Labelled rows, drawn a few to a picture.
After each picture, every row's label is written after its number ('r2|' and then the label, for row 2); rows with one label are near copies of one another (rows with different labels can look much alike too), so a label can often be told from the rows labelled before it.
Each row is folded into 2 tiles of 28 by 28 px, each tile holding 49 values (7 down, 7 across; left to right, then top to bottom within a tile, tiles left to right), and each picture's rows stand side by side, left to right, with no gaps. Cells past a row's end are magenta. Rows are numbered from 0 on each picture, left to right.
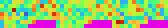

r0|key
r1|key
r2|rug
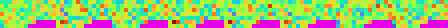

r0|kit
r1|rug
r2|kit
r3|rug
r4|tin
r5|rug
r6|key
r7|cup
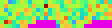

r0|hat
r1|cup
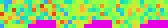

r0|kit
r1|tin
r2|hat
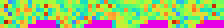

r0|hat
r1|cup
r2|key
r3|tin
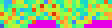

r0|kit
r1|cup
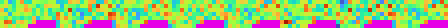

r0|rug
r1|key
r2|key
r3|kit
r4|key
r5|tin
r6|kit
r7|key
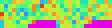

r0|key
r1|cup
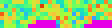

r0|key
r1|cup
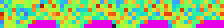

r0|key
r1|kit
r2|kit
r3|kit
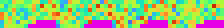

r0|key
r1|kit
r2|cup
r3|hat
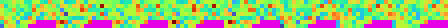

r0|cup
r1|tin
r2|tin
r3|tin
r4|rug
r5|cup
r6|key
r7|key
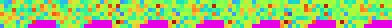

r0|kit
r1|kit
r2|hat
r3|tin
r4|hat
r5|tin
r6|tin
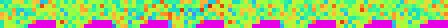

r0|key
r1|tin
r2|cup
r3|key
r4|hat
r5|kit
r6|tin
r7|key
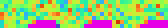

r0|key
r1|kit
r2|tin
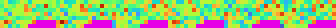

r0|tin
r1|tin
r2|key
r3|rug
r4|key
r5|kit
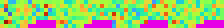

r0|hat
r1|tin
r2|key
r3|hat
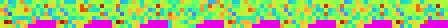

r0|rug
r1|tin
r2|hat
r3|key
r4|rug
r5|hat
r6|hat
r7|tin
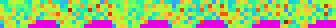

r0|cup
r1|kit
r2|cup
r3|kit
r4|kit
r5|hat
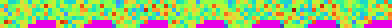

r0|hat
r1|tin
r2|kit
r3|hat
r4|kit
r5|kit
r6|cup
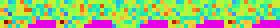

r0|rug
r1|tin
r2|kit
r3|rug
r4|rug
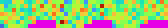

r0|kit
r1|hat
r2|kit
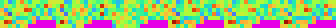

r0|rug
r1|hat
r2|kit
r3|rug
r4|rug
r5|rug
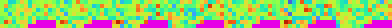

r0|hat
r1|rug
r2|tin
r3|key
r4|tin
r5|rug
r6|kit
